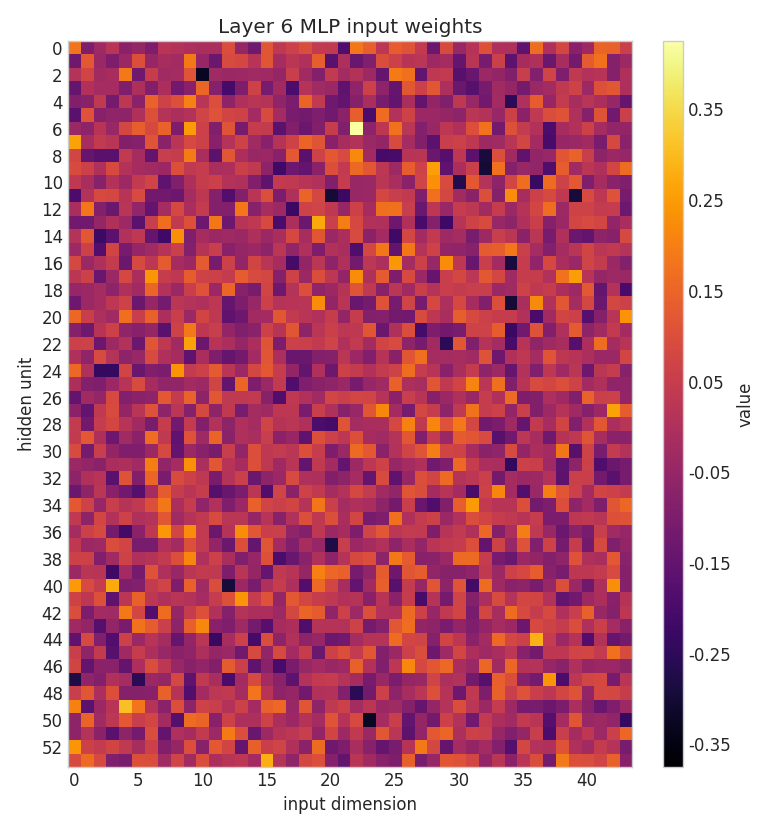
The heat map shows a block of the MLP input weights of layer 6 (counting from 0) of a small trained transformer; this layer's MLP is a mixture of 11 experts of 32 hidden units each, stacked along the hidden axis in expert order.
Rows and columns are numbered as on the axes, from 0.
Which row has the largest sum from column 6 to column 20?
17
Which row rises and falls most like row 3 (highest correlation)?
33
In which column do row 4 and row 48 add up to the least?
22
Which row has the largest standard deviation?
40
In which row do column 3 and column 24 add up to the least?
8
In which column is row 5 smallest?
23
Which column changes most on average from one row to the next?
0
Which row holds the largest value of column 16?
49
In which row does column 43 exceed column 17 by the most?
9
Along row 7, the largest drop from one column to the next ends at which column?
1
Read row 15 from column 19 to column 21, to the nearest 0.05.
-0.1 0 0
